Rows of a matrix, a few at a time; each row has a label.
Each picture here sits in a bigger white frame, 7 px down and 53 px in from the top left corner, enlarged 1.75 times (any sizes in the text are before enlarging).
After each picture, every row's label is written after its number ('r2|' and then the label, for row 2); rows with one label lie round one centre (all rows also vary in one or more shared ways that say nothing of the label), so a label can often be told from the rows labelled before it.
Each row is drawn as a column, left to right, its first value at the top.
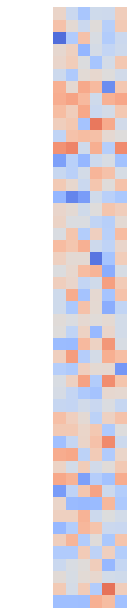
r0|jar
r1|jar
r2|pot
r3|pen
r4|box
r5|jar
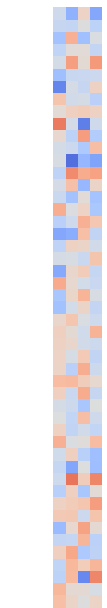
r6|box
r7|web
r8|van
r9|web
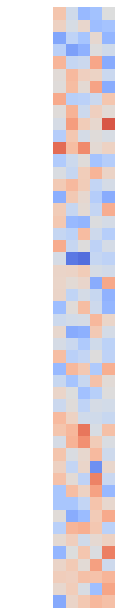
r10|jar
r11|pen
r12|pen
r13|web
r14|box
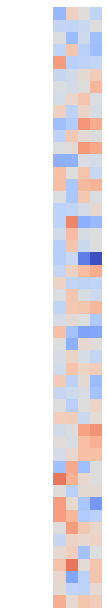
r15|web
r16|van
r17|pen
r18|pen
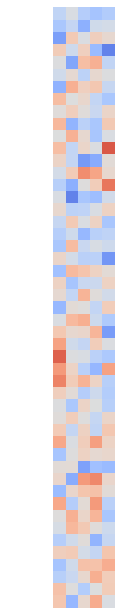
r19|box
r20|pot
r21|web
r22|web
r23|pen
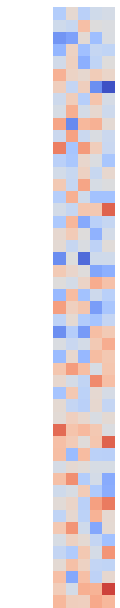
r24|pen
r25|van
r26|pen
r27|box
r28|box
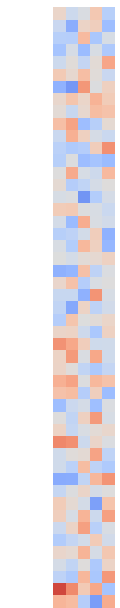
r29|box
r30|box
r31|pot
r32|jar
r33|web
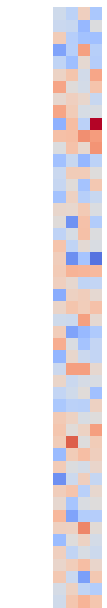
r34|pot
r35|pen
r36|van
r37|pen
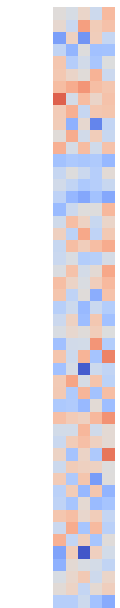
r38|jar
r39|pot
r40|jar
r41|pot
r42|jar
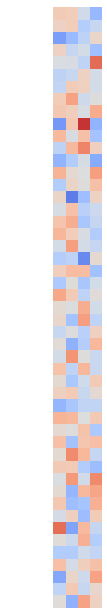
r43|van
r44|jar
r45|pen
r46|web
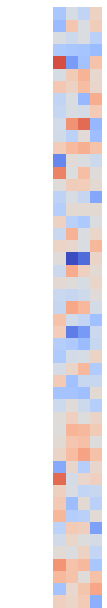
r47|web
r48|pen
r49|pen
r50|jar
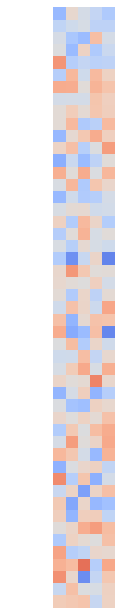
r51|web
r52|pen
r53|van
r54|pot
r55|pen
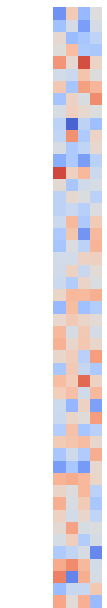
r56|web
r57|van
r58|web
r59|jar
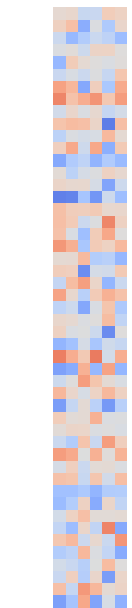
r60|jar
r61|jar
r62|box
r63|jar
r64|van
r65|jar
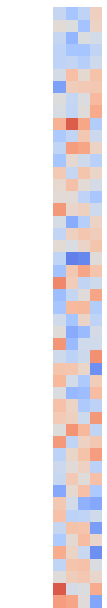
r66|box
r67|pen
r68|pen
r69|jar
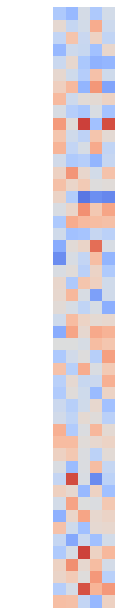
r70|pen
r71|web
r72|box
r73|pot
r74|box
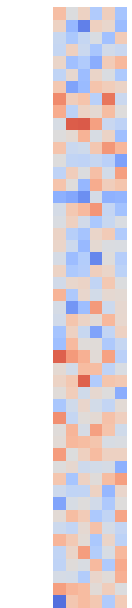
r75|jar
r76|box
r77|box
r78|pen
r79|jar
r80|web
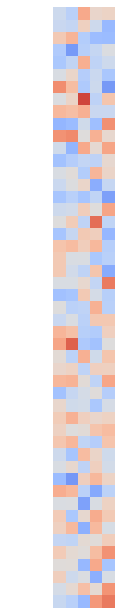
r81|pot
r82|pot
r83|jar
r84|van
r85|box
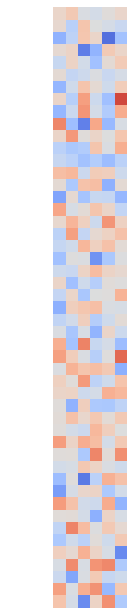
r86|box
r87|van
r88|pot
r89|pen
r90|van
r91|jar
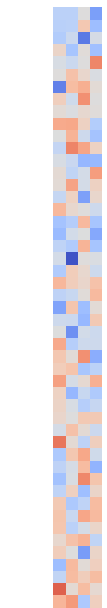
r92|box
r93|pen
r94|jar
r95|web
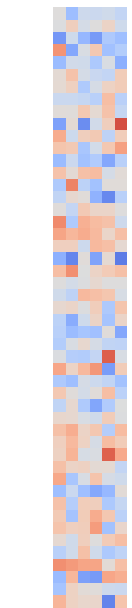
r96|van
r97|pen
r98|van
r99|van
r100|jar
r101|pen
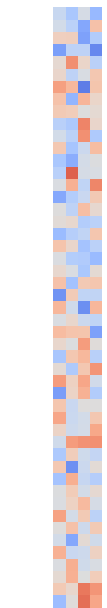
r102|pot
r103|web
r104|box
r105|pen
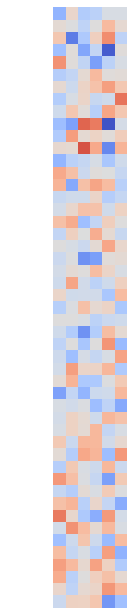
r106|web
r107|van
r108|pen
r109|pen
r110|pot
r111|jar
